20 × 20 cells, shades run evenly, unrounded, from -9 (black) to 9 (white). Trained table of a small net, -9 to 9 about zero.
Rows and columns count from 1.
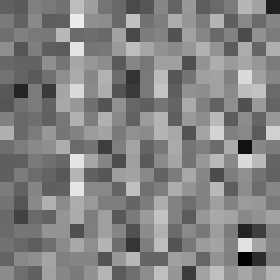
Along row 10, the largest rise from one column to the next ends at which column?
20
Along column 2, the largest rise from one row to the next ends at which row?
8
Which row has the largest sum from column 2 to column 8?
15
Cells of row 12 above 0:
11
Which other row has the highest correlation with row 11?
19
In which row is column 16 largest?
10
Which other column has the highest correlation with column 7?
16
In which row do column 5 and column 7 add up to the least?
13
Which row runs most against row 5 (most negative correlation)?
3
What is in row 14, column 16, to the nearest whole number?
4
